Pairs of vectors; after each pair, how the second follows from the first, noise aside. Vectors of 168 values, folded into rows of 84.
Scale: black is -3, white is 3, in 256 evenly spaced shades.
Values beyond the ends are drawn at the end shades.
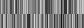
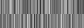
negated, shrunk.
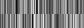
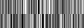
wrapped around.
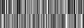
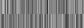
negated, shrunk.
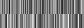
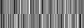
wrapped around, partly zeroed.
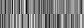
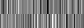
wrapped around, partly zeroed.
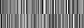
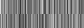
negated, shrunk.
